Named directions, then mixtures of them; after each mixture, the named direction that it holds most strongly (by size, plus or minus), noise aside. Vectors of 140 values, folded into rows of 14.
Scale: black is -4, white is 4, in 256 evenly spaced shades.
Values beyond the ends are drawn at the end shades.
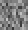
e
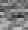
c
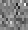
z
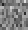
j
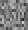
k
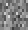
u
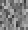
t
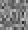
k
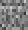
j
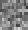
c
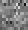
z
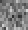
j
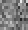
z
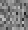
k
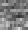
c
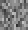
t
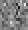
z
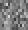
u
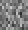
e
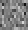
k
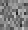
e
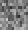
e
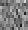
j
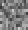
t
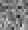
e
